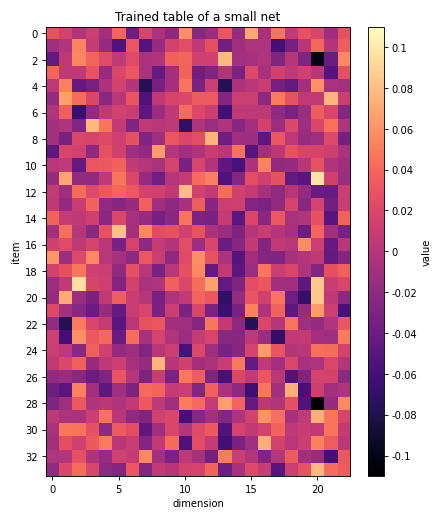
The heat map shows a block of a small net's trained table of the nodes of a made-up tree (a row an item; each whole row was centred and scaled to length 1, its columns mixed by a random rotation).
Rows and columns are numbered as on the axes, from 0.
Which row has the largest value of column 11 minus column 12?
18
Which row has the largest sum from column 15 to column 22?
29
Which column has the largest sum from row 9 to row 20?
20
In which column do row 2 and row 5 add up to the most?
2
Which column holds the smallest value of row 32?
21
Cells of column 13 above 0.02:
5
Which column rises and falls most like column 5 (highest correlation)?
1
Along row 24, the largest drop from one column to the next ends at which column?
10
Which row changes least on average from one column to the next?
12
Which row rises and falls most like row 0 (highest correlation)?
14
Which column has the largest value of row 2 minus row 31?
13
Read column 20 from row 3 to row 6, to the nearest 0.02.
0 0.06 0 0.04
